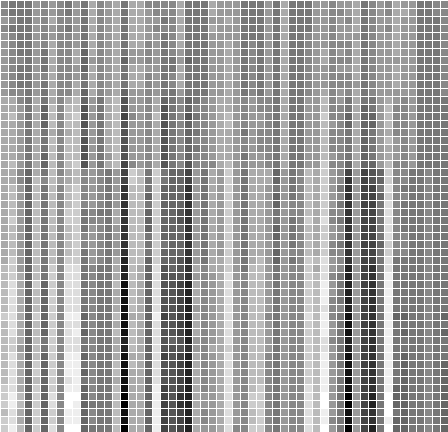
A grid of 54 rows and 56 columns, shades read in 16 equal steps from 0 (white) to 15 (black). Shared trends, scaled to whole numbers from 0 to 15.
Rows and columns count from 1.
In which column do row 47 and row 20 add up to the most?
16
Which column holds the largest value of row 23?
44
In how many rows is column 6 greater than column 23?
21
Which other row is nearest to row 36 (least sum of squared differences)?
37
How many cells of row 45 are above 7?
23
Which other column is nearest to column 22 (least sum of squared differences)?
4
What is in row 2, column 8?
7
